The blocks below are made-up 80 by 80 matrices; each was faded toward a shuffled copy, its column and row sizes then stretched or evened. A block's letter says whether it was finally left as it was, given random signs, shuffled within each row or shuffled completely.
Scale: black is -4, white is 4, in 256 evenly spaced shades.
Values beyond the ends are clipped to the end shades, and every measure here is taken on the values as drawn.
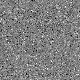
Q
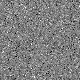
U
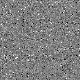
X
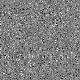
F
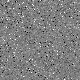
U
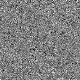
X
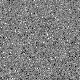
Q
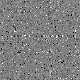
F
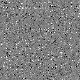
X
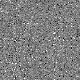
F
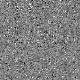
F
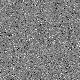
U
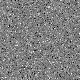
U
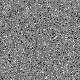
U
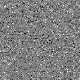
F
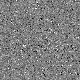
Q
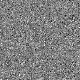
X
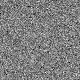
U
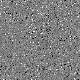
F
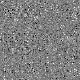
F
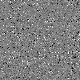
X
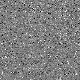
F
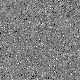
U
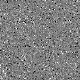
X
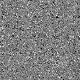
X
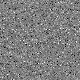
Q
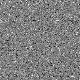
Q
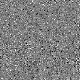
F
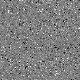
F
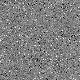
Q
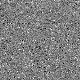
Q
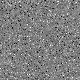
U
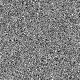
U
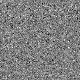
Q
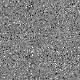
X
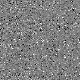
F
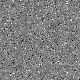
U
